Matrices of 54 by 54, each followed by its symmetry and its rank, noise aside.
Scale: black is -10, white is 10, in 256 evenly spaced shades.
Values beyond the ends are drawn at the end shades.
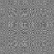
antisymmetric, rank two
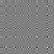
symmetric, rank one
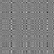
no symmetry, rank one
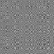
symmetric, rank three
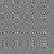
symmetric, rank two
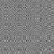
no symmetry, rank two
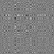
antisymmetric, rank two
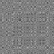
symmetric, rank three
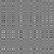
no symmetry, rank one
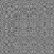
symmetric, rank two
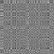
symmetric, rank one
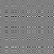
no symmetry, rank one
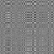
no symmetry, rank one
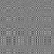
no symmetry, rank one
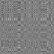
no symmetry, rank two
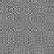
no symmetry, rank three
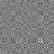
symmetric, rank two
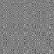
no symmetry, rank three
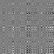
antisymmetric, rank two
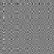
antisymmetric, rank two
